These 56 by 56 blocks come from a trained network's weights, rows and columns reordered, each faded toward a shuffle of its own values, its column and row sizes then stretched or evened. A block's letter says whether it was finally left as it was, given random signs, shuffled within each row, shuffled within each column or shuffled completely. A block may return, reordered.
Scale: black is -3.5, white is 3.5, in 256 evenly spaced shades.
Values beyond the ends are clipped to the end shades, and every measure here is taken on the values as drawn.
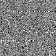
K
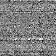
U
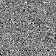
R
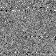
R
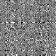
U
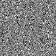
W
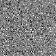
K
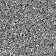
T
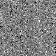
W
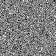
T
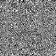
K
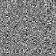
U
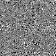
K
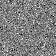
T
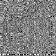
U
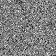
T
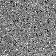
T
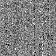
W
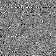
K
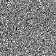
W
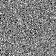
T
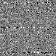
K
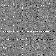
K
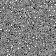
T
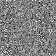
W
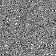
R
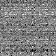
U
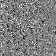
W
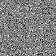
R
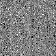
W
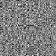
U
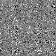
K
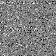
R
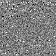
R
